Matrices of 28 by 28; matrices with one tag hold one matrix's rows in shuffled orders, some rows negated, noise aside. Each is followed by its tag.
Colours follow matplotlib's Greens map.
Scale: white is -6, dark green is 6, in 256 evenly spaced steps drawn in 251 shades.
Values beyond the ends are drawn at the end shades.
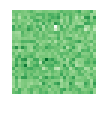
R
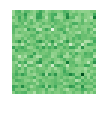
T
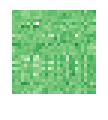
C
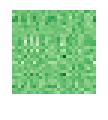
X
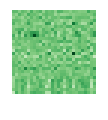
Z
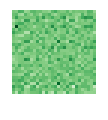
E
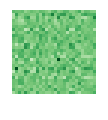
E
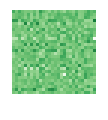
X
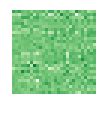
C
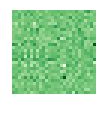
X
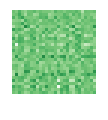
E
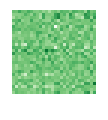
R
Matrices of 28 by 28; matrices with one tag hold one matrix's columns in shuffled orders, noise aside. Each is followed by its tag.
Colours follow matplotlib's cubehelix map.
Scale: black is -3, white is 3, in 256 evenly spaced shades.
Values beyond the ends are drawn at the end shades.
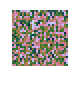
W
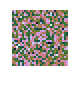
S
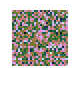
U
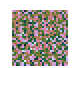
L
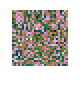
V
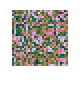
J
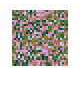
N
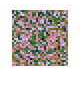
S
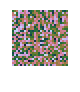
V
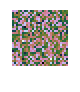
U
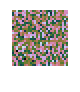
N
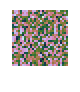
J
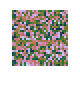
N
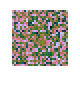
U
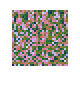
V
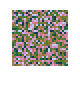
U
